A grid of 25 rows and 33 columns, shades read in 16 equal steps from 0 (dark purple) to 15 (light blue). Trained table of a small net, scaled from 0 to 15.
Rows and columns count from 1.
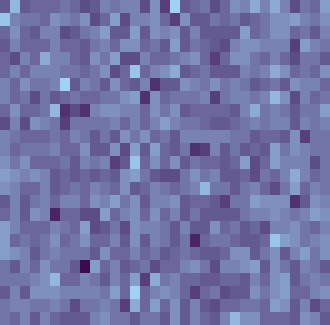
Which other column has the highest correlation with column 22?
30
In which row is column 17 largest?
10
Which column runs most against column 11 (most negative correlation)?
19
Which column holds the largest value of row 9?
6
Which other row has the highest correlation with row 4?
1
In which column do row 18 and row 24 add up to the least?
13
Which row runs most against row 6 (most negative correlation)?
7
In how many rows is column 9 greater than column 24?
13
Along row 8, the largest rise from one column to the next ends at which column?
16
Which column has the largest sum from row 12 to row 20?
14
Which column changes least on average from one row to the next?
5
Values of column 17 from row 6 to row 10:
10 6 7 8 11
